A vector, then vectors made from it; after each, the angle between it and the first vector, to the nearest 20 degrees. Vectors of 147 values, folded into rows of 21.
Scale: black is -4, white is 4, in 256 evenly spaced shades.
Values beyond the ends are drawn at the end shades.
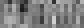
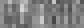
160 degrees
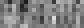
20 degrees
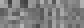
60 degrees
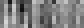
40 degrees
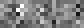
120 degrees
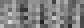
60 degrees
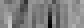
60 degrees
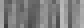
80 degrees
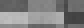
80 degrees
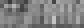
40 degrees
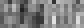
40 degrees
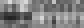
140 degrees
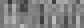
20 degrees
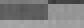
80 degrees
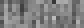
40 degrees
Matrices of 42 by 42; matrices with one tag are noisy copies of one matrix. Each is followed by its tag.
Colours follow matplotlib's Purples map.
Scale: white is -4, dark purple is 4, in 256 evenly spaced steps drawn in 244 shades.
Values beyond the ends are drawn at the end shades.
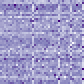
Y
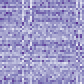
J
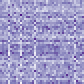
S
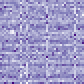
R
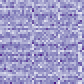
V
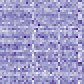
V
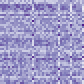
Y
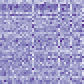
Y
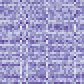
R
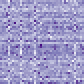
S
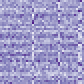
V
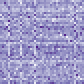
S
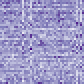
J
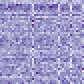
Y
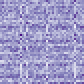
R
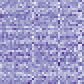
V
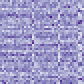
V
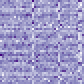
V
